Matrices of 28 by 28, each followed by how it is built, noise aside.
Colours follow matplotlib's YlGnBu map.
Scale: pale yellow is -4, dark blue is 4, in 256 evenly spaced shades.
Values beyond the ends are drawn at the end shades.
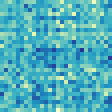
blocks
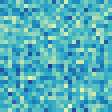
blocks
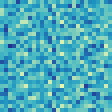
repeating rows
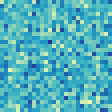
blocks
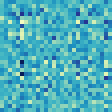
low rank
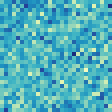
Hankel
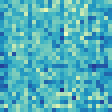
blocks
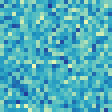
noise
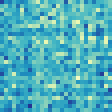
blocks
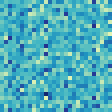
repeating rows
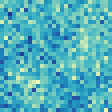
smooth
